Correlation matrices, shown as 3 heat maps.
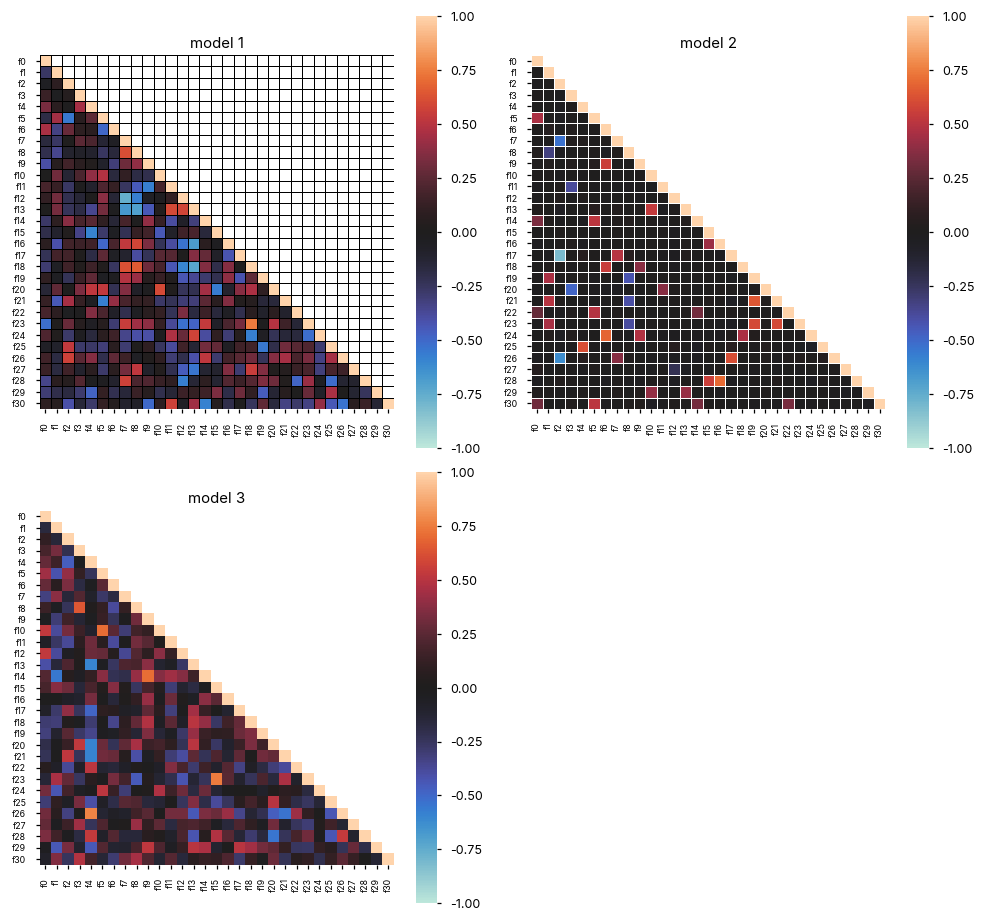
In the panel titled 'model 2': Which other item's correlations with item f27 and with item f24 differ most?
f6
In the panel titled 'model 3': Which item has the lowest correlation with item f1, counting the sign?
f14
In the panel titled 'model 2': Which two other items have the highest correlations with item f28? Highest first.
f16, f15
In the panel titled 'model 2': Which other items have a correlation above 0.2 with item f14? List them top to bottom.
f0, f5, f22, f30
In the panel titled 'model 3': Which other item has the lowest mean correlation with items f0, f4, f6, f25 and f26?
f13
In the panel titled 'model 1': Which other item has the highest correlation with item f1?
f5
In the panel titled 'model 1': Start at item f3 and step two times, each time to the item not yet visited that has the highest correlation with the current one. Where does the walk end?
f20
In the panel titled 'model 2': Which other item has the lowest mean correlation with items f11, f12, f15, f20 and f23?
f3
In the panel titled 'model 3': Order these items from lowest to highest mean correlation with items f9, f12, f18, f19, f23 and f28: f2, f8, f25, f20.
f25, f20, f8, f2
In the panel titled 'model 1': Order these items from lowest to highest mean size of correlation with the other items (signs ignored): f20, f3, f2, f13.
f3, f2, f20, f13
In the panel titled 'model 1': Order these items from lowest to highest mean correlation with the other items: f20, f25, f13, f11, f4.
f13, f11, f25, f4, f20
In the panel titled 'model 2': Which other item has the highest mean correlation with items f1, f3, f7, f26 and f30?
f17
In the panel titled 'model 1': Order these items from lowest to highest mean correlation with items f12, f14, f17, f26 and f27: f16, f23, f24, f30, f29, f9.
f30, f24, f16, f9, f29, f23
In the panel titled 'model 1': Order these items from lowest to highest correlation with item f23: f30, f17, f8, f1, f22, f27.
f30, f22, f1, f27, f17, f8
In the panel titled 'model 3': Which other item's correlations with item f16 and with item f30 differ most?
f3
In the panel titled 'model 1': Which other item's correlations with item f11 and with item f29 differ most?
f25
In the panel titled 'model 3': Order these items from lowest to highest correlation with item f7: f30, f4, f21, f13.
f4, f21, f13, f30
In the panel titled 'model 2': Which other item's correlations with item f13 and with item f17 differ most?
f2
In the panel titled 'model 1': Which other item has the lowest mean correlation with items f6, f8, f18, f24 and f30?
f12
